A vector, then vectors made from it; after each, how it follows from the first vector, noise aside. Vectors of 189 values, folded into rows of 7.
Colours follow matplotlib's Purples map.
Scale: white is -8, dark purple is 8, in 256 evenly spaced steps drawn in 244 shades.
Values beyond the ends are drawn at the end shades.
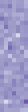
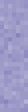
negated, shrunk.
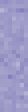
reversed, negated, shrunk.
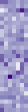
reversed, negated, scaled up.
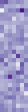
reversed, negated, scaled up.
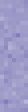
negated, shrunk.
